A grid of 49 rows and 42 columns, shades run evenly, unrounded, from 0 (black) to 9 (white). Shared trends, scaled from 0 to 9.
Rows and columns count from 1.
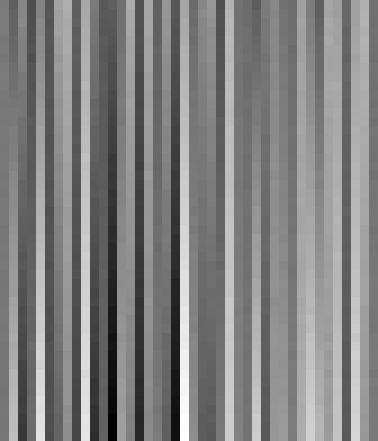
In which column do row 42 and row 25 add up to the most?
21
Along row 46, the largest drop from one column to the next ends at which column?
11
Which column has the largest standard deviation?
29
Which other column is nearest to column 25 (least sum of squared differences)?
4
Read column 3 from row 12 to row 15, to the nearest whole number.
4 4 4 4
